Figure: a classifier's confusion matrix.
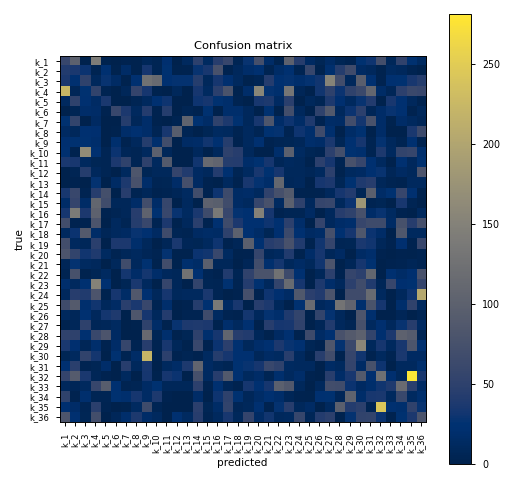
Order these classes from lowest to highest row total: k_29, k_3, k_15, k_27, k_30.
k_27, k_30, k_29, k_3, k_15
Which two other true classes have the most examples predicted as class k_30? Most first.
k_15, k_29
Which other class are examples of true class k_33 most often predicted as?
k_34
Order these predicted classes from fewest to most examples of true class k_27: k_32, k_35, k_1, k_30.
k_1, k_32, k_35, k_30
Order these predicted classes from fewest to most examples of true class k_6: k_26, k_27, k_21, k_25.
k_25, k_21, k_26, k_27
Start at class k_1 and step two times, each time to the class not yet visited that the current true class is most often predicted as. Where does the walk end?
k_20
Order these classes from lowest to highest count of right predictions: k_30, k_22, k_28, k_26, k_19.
k_30, k_26, k_28, k_19, k_22
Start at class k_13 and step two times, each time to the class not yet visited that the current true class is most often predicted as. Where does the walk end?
k_31
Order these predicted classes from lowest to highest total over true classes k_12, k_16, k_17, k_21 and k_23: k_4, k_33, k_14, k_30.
k_33, k_14, k_30, k_4
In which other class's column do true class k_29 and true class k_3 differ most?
k_10
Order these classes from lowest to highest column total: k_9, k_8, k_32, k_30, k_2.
k_8, k_32, k_2, k_9, k_30
